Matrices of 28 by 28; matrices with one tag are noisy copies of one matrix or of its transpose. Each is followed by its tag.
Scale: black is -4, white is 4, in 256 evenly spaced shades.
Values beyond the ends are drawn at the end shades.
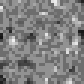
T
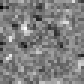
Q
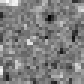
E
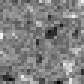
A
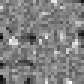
T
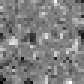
T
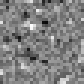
Q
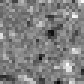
A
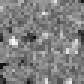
T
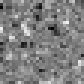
Q
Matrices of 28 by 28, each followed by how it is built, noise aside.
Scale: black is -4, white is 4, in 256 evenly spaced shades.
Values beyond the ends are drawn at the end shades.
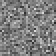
noise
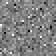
sparse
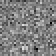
low rank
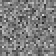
repeating columns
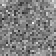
smooth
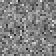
noise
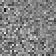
lower triangular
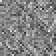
Toeplitz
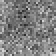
smooth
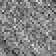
Toeplitz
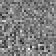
lower triangular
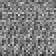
repeating columns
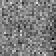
smooth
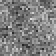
smooth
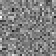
low rank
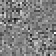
block diagonal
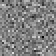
low rank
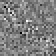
block diagonal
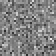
noise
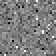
sparse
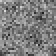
smooth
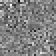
block diagonal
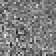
lower triangular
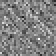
Toeplitz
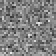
repeating columns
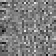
low rank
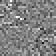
block diagonal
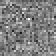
low rank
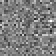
low rank
